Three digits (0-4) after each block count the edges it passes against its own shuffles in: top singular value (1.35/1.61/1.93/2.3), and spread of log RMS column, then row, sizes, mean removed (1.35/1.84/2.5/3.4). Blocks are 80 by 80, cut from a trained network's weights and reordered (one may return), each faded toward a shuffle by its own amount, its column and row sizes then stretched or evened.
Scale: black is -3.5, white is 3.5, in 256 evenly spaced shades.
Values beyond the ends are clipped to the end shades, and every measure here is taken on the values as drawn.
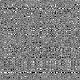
4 1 3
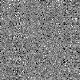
2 1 1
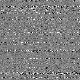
1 1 4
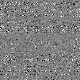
0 1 3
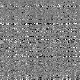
3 1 4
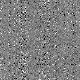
0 3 1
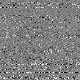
2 0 4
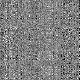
3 3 2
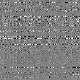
3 1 4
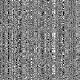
4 3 1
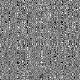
3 3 1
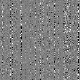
2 4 1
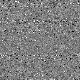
0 0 2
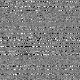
2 0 4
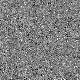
0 0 1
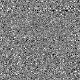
0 1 3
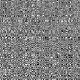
4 2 3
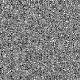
2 1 0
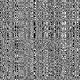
4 3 2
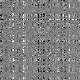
4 3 3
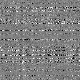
2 0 4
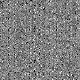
2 2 0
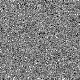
1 0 1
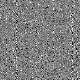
1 3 0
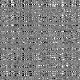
4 1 4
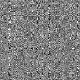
3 3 1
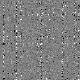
1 3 2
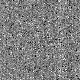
1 0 1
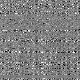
2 0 4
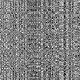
4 1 2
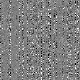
2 4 1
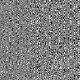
3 4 0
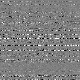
3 0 4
